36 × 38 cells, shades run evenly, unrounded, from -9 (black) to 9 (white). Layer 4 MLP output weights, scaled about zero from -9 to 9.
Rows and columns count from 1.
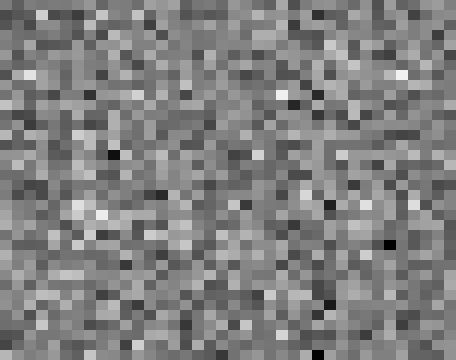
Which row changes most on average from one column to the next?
21
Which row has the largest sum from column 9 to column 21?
22
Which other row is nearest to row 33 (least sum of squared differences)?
1
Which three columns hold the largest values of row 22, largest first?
9, 7, 11
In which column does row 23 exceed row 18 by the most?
10
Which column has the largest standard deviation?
27
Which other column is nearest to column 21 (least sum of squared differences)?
36
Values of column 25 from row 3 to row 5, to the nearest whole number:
-5 -3 1
